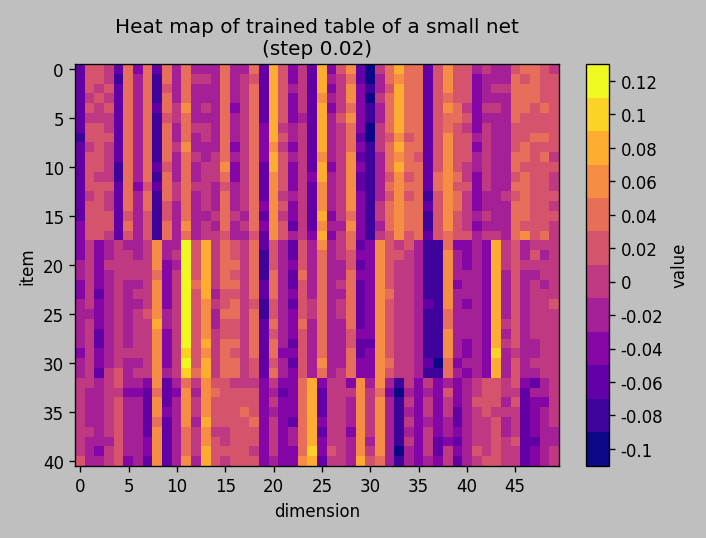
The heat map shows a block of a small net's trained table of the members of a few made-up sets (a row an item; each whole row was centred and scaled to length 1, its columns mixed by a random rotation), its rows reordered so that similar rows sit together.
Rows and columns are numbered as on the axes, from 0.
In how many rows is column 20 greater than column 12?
24
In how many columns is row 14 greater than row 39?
23
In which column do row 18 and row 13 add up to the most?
11
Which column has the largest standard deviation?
8
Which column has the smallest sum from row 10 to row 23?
36
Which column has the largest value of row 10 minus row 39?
33
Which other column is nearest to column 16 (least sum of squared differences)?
12
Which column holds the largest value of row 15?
25
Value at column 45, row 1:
0.04
